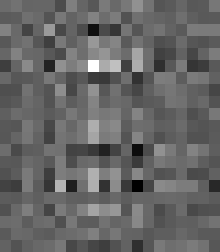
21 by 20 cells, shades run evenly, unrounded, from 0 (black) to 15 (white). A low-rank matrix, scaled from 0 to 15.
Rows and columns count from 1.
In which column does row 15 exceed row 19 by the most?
9
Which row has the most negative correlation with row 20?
3
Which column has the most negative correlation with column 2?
16
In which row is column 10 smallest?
13
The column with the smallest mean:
5
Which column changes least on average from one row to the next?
4
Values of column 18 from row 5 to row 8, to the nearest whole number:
4 3 7 6
